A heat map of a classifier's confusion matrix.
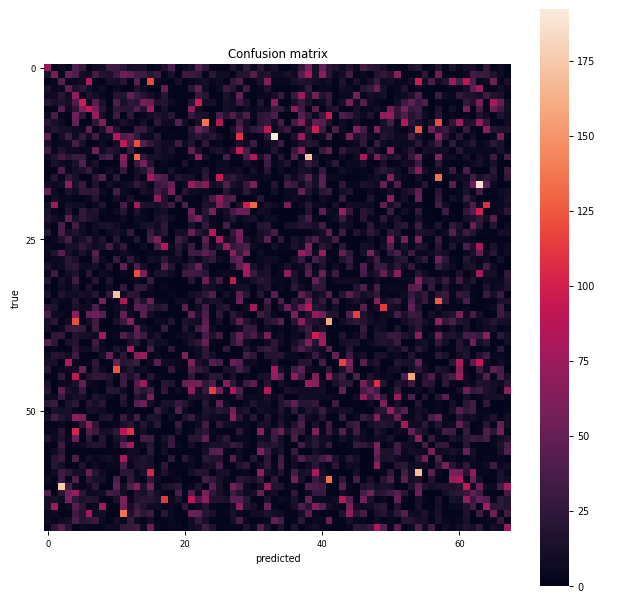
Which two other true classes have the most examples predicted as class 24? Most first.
47, 21
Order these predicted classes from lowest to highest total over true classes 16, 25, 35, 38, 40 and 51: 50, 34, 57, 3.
34, 3, 50, 57
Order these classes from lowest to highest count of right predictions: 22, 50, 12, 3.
12, 3, 22, 50
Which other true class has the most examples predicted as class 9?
42
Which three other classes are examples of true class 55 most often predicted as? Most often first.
12, 48, 11
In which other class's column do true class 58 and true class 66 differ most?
48
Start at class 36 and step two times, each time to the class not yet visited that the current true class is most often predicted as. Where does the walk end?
53
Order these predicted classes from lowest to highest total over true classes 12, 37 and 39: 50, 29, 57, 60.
60, 29, 50, 57
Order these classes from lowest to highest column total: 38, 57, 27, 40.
27, 40, 57, 38
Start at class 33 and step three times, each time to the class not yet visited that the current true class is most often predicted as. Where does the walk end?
57
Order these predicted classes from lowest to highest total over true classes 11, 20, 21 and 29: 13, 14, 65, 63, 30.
65, 14, 63, 30, 13
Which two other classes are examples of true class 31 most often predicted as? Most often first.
27, 54
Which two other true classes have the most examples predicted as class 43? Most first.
63, 21
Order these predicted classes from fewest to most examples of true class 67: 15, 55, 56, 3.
55, 3, 56, 15
